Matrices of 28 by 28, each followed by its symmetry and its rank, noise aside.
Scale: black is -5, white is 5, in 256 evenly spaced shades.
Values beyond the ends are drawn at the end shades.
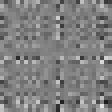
antisymmetric, rank two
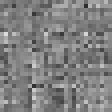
no symmetry, rank three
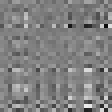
no symmetry, rank two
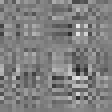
no symmetry, rank two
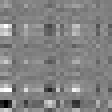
no symmetry, rank one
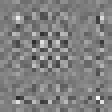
symmetric, rank two
